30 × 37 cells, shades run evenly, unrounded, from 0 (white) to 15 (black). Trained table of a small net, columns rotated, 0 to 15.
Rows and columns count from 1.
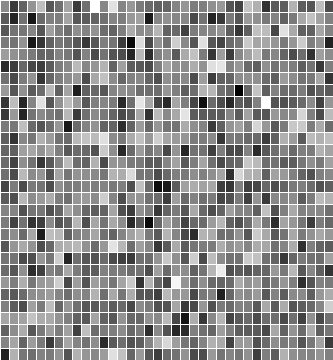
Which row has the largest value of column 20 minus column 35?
28
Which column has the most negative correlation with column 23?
5
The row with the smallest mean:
12
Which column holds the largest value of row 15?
26
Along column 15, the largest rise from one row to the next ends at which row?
4
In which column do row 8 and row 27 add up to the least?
6
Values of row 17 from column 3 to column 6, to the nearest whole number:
4 7 6 5
